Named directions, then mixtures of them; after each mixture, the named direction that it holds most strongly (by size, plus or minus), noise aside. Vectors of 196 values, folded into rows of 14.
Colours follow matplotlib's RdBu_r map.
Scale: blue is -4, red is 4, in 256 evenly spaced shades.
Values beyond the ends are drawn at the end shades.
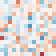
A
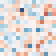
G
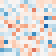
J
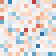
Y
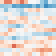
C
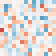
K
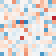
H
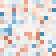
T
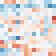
C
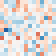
A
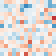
H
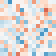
Y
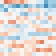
C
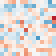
H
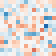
J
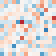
H
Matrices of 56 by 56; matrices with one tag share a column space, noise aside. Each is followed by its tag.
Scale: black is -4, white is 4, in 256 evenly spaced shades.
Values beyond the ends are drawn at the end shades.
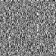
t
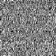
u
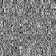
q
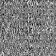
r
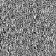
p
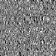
u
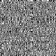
u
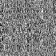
p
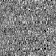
u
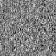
p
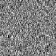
t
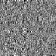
u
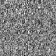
q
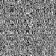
q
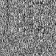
r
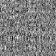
p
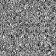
t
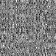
r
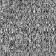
p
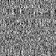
q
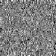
u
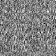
p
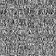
q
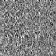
t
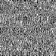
u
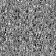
p
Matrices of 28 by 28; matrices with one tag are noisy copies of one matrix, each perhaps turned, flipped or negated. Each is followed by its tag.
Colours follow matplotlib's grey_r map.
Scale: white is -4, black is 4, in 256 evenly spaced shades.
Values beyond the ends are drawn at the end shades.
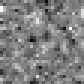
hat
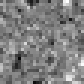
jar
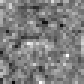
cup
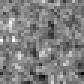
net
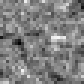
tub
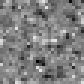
cup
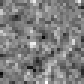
hat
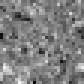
jar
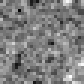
jar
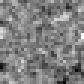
jar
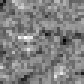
tub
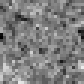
jar
